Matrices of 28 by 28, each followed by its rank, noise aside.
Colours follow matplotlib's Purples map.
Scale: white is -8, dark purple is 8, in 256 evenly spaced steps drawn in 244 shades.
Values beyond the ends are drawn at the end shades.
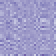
three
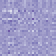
three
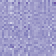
four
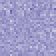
six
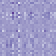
three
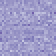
four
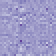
four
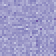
six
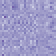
four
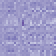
four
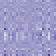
two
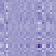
two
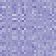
three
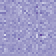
six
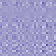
two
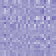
three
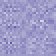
four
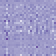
four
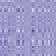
two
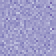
six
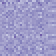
four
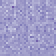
six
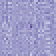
four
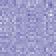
four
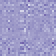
four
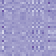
two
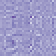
three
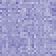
six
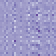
three
